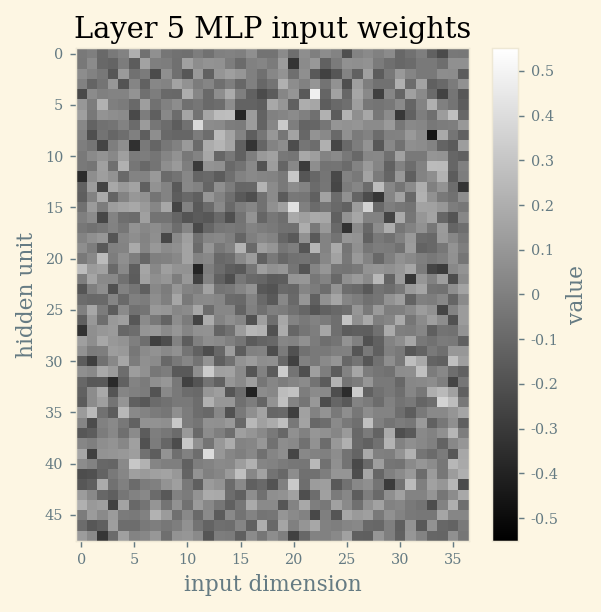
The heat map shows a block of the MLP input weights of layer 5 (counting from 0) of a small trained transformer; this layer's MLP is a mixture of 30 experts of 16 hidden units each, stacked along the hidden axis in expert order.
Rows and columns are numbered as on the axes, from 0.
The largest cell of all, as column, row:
22, 4
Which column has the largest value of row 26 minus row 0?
25
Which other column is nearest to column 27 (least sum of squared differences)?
8
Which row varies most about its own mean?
33
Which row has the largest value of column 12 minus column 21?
31
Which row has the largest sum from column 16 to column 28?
36
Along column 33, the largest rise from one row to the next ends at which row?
9
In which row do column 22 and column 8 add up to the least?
18
